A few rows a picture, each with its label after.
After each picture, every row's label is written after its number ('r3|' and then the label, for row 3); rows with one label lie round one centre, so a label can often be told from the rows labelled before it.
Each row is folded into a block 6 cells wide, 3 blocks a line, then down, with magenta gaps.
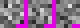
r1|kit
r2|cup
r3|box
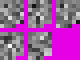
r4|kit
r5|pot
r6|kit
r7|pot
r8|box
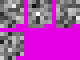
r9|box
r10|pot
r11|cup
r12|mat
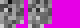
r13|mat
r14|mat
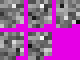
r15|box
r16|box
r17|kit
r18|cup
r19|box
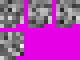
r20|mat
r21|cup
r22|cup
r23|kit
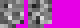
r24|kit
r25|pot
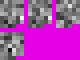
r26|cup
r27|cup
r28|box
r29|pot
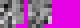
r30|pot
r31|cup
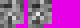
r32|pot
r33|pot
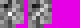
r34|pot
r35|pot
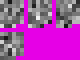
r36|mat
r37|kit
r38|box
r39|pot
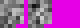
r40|cup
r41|pot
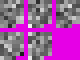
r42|box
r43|mat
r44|box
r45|kit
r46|mat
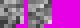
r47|cup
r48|box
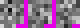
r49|mat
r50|cup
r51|box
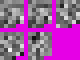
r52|cup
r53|cup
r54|kit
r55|kit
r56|pot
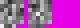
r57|mat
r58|pot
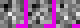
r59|pot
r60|pot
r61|kit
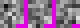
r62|pot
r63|box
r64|cup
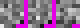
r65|kit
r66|kit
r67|cup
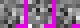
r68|cup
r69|mat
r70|cup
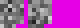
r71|mat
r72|cup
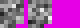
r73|box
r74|cup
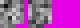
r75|pot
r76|cup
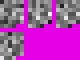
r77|cup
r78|kit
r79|kit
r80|mat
